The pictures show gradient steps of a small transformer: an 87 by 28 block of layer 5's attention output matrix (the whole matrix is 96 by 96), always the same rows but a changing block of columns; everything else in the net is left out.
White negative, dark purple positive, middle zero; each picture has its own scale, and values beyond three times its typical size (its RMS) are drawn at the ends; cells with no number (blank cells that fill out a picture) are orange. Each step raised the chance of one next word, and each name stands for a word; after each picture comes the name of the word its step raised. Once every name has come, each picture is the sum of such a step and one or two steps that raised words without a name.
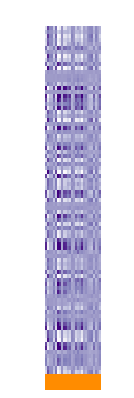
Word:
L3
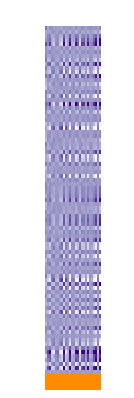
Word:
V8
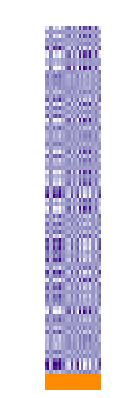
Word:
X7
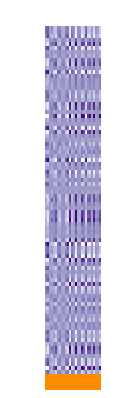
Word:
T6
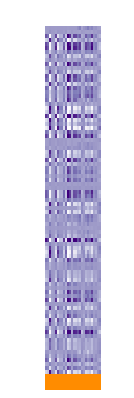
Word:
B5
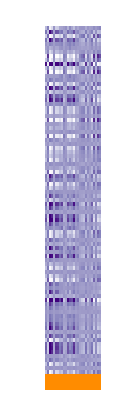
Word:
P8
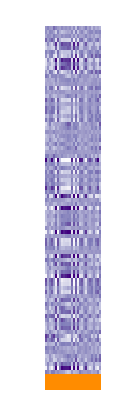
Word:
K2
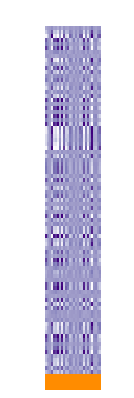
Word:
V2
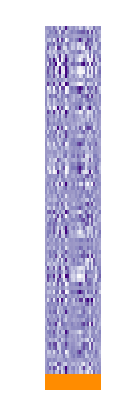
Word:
P8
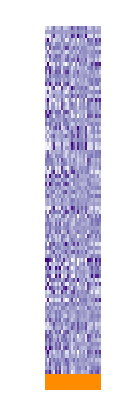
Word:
V2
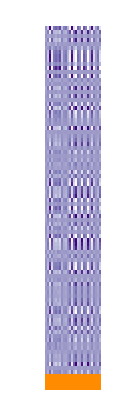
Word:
X7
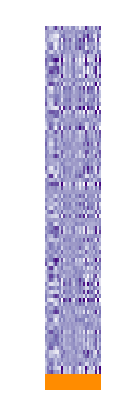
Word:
V8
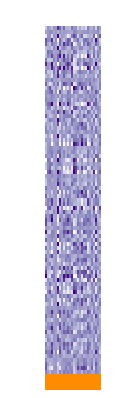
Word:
X7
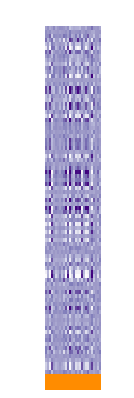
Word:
X7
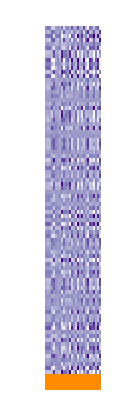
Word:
K2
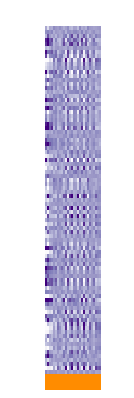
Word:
K2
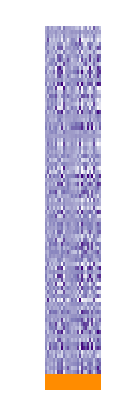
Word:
L3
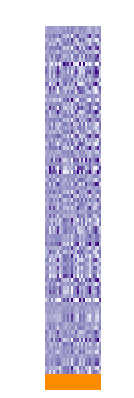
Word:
P8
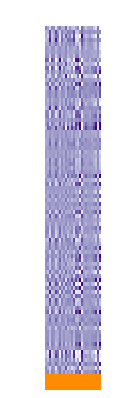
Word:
V8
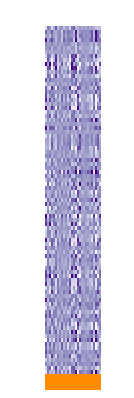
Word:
L3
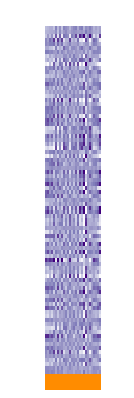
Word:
V2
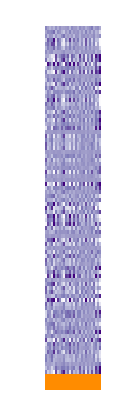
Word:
P8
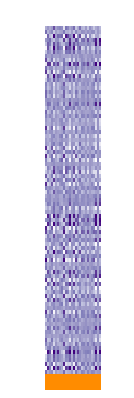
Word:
V8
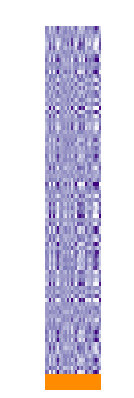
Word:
T6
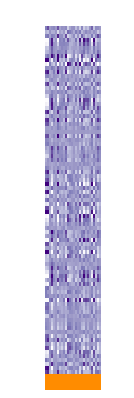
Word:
P8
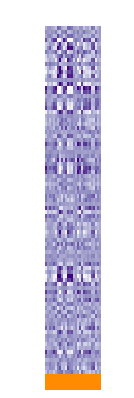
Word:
K2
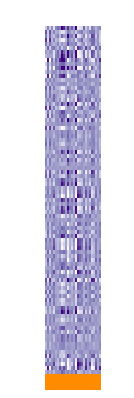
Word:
X7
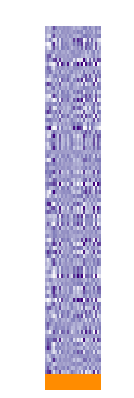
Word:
B5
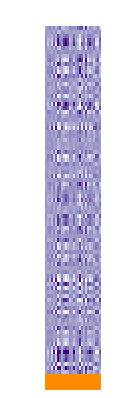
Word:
V8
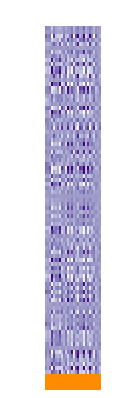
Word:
V8
